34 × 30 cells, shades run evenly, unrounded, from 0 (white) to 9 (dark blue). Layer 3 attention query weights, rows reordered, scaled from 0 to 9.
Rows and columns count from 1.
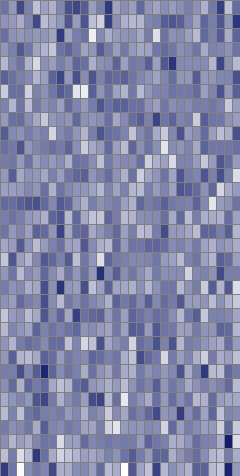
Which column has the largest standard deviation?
28
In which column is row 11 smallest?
21
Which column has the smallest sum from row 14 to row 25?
30
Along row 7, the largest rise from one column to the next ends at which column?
12
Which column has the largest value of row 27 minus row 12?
26
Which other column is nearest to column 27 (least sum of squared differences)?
24
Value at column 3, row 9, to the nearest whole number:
6
